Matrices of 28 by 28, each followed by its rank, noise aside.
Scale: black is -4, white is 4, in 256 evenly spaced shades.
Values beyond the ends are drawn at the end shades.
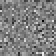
six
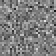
eight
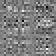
three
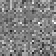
six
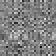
four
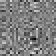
three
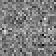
eight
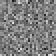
eight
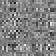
three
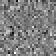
six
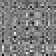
four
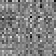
three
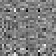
four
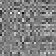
three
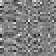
three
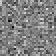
eight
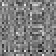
three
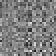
three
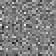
eight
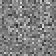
six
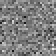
eight
